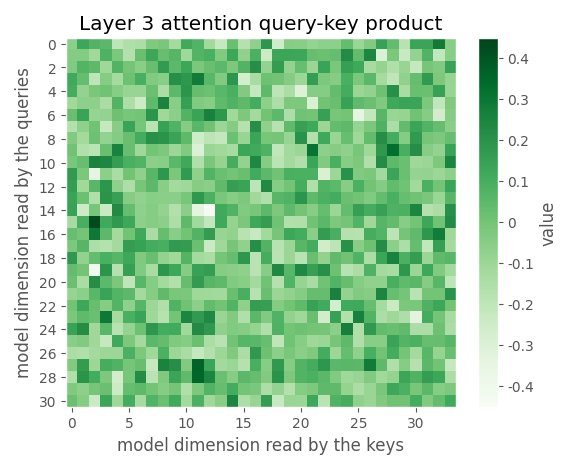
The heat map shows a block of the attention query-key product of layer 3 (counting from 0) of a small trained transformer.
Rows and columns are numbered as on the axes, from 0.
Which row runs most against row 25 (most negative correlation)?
23
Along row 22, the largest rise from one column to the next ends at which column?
24
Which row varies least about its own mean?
29
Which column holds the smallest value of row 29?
4
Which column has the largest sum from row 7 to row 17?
27
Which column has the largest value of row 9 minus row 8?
21
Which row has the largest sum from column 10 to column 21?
28
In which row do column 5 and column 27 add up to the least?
1
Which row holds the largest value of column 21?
9
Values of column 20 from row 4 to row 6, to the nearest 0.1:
-0.3 0 0
